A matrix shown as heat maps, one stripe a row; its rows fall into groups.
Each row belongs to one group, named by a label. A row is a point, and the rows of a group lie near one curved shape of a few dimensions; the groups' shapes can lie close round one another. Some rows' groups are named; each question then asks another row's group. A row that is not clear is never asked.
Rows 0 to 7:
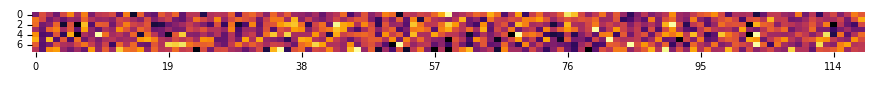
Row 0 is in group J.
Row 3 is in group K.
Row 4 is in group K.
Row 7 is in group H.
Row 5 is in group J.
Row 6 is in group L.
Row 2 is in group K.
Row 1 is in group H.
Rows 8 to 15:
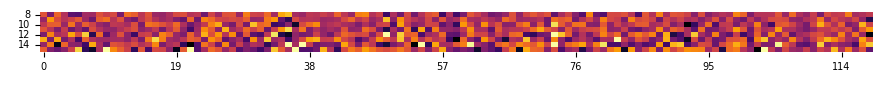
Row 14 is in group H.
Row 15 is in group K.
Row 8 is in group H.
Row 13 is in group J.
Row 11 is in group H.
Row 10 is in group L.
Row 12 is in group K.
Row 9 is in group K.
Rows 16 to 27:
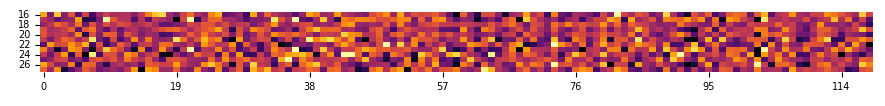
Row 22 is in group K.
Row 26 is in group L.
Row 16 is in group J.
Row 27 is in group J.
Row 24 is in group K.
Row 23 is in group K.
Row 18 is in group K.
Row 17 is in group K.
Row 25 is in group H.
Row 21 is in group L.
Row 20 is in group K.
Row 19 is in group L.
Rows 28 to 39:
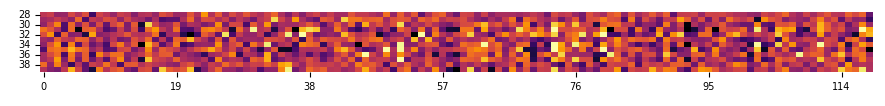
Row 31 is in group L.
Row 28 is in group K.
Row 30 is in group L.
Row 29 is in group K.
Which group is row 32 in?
H
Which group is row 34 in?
L
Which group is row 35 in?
K
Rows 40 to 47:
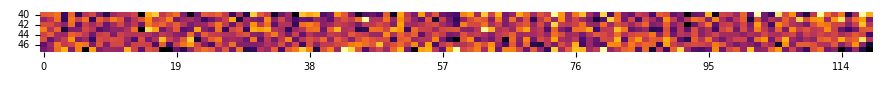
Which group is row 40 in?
L
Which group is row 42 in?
L
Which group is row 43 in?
J
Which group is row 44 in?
K
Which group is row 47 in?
K
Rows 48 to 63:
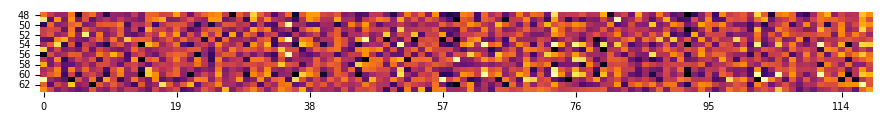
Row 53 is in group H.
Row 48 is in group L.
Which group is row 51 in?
L
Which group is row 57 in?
J
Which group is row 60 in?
L
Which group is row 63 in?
H
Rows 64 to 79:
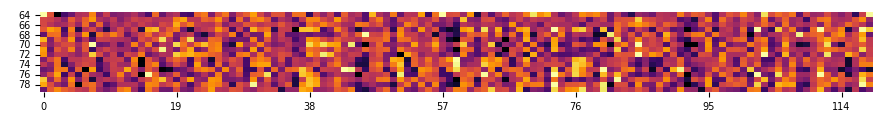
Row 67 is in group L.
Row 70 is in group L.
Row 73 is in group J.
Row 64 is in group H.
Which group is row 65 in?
L
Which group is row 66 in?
L
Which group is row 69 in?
J
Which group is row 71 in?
J
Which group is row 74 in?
J
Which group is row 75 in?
K
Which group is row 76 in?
L
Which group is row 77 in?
J
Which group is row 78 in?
L
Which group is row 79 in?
K
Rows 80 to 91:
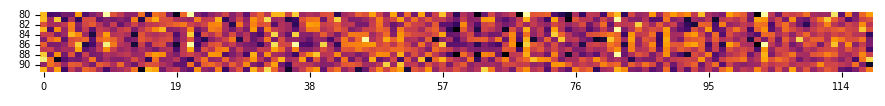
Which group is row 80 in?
K
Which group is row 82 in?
L
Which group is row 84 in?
K
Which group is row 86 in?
K
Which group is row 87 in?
K
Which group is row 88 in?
J
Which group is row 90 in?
K
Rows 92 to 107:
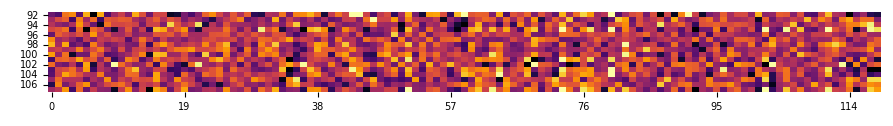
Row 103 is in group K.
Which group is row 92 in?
K
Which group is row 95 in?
L
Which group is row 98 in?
J
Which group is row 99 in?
L
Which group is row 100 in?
J
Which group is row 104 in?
K
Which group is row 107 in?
L
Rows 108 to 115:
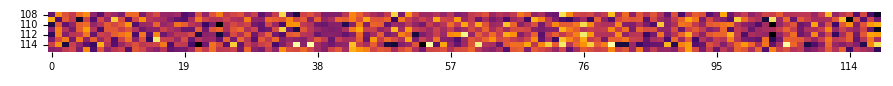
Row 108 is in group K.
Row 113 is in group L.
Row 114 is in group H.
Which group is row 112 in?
J
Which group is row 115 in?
K
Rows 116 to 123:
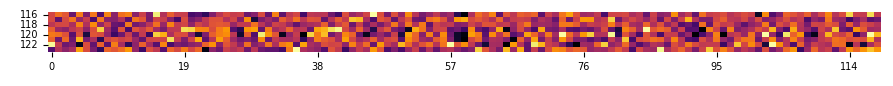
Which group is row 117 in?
K
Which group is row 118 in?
K
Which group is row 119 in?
L
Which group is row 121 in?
J
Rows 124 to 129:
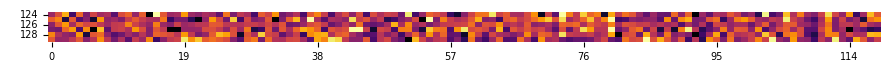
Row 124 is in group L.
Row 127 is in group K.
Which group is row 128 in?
L
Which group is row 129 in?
L
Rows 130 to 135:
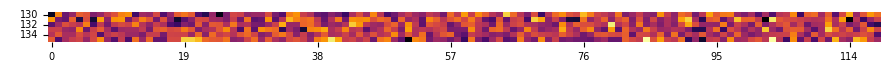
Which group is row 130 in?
J
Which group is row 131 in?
K
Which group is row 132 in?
K
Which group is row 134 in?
K
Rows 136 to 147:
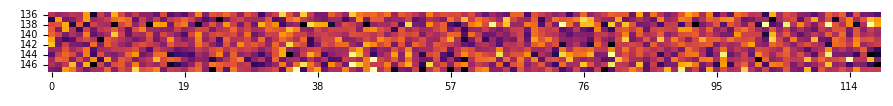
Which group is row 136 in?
K
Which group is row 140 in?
K
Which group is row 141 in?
K
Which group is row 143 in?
K
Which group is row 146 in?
K
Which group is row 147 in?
H
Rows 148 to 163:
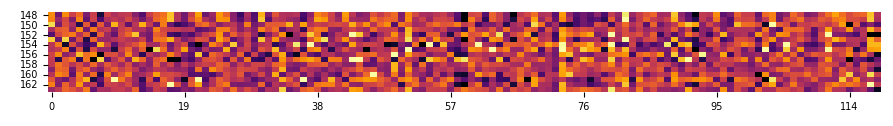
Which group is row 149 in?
J
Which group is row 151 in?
L
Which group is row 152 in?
K
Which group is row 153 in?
J
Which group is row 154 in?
H
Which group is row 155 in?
L
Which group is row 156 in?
K
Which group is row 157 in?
K
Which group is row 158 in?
K
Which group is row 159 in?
K
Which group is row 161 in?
K
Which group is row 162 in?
J
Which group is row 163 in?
K
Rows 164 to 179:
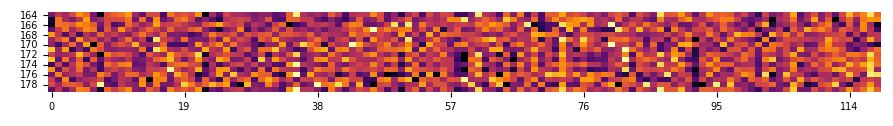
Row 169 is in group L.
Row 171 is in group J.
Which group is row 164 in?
J
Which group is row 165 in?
J
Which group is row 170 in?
K
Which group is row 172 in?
J
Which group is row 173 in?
J
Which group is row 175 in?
J
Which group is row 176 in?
H
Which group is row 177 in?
J
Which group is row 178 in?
L
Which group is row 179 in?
J
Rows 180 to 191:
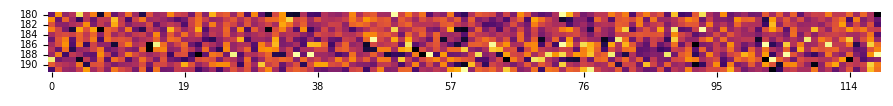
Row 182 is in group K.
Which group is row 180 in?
K
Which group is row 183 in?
K
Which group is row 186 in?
L
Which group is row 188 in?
H
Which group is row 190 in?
L
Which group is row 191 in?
J
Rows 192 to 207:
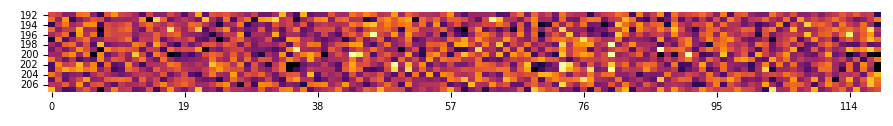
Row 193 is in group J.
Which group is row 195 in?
J
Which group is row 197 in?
J
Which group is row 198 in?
K
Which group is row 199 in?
J
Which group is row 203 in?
K
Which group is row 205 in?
J
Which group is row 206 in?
L
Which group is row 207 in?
K
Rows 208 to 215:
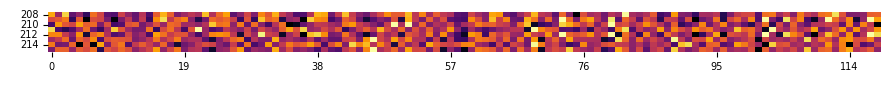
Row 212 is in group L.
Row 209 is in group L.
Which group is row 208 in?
J
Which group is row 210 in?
K
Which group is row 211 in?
K
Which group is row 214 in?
K
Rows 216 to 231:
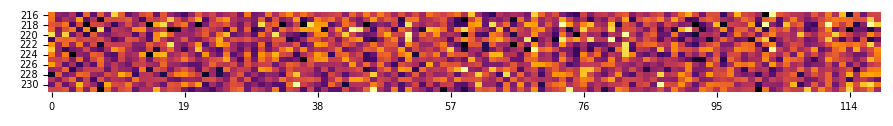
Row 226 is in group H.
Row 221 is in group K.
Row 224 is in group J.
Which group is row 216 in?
K
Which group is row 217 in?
J
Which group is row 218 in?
L
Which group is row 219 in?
K
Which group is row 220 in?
J
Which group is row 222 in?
J
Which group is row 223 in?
K
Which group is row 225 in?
L
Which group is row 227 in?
J
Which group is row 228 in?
J
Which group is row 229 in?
K
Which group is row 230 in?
J
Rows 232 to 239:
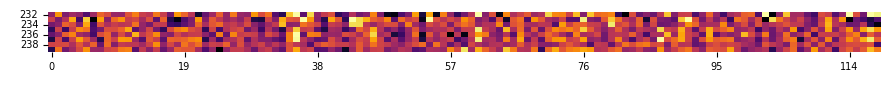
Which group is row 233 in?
K
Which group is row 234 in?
K
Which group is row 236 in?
H
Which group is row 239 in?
J
